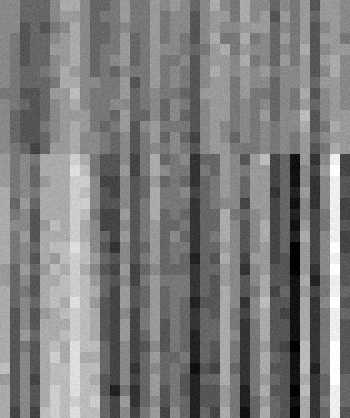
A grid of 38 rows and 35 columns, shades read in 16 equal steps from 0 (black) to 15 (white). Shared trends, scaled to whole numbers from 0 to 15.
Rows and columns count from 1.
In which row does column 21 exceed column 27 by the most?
9
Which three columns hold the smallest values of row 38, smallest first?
30, 25, 20
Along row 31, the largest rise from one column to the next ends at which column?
31
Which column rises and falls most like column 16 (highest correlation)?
26
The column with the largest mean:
34
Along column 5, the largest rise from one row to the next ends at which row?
15
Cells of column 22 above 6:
18
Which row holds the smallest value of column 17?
38
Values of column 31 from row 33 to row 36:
11 11 10 11
